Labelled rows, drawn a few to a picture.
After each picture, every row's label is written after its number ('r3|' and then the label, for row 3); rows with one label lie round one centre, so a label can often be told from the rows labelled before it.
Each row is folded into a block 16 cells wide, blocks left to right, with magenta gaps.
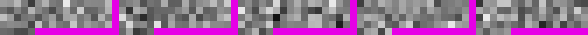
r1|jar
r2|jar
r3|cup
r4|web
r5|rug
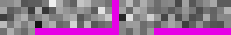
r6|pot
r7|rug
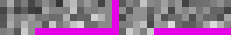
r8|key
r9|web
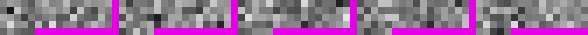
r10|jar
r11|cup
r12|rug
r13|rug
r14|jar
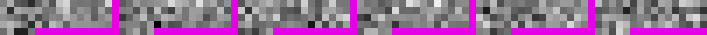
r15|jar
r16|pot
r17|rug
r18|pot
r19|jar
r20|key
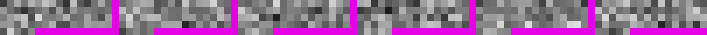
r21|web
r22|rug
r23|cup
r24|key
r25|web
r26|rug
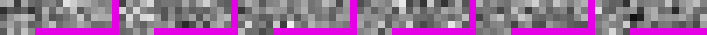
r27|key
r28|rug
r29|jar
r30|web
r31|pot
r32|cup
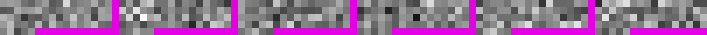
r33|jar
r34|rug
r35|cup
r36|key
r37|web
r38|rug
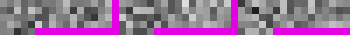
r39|jar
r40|jar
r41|web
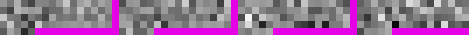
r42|jar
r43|jar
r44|rug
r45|pot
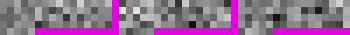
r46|pot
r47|rug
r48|cup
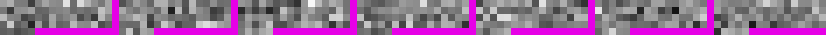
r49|jar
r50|web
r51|key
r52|jar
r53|rug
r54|cup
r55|pot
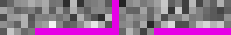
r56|web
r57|web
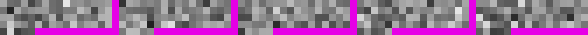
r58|jar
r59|web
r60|pot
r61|jar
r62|jar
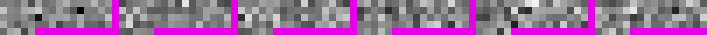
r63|cup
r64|rug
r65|rug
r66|key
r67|pot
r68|cup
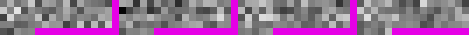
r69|rug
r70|key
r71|rug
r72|rug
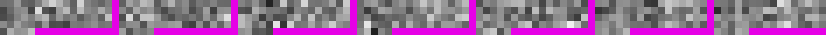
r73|pot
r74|rug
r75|jar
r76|jar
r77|web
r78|key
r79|key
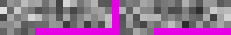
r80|rug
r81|rug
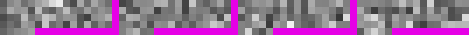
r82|pot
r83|web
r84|web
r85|web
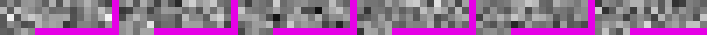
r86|rug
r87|key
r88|cup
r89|pot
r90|pot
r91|web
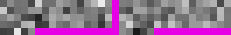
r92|cup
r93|jar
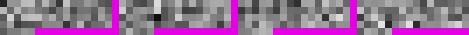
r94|rug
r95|cup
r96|key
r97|web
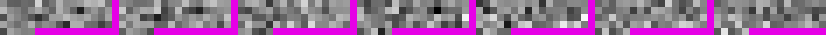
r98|cup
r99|cup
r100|jar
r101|cup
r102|web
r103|web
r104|web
